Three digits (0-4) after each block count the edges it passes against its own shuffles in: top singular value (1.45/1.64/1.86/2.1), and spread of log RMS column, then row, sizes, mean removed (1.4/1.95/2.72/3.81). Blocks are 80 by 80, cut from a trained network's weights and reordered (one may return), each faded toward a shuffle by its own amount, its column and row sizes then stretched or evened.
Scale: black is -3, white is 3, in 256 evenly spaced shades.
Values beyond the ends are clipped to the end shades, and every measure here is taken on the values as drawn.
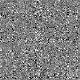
1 2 2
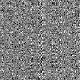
3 3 0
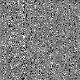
0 3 0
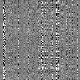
4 4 0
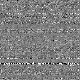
3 0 3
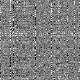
2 3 1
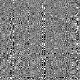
4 3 2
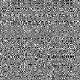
4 2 3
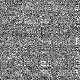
2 2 0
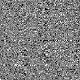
2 1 2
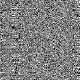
3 2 1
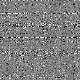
2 1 3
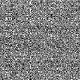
2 2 0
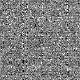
1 2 0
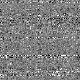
1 2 3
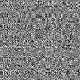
4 1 2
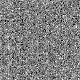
0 0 0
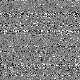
2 0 3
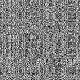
4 0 0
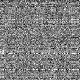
4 0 2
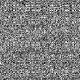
4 1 1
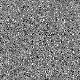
0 1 1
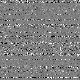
1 0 4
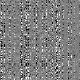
3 4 0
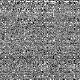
2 2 2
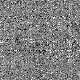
0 0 2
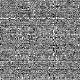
3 2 1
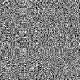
4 1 1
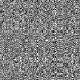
4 2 0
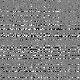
4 2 4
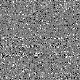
0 1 2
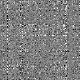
1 3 2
